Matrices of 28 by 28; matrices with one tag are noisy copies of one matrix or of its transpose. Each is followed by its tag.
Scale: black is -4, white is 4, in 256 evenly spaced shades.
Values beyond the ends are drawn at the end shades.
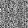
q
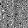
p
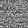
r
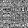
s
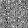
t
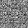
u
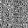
p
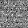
r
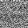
p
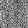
p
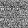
t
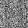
q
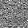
q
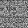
r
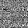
s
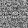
u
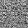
u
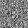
u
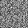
r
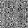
q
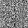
u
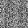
q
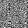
s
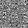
u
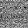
p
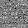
u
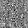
u
